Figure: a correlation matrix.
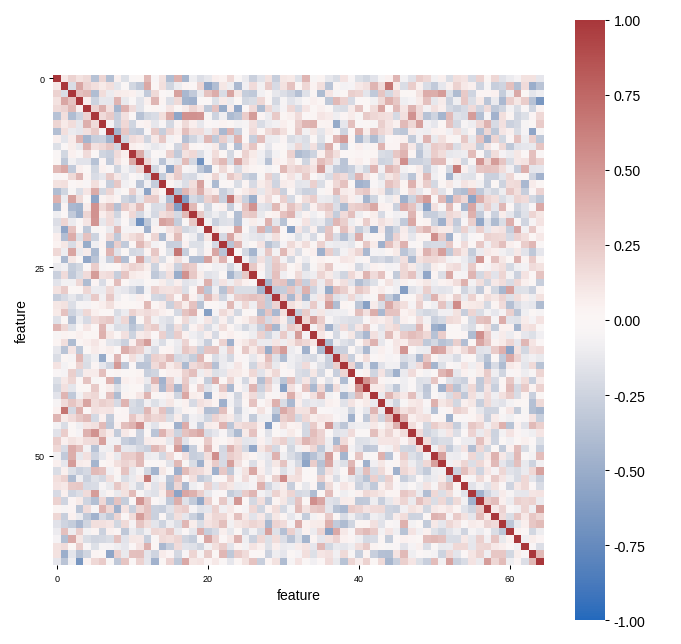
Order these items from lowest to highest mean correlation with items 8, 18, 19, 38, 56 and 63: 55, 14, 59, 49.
59, 55, 49, 14
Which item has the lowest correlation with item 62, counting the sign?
14
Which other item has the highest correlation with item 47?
5
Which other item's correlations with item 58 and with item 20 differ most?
12
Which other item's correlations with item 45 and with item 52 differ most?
39
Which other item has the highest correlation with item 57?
64
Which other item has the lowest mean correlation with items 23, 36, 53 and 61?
41
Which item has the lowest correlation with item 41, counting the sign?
30
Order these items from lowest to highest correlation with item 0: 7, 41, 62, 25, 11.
7, 41, 25, 11, 62
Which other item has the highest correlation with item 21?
50
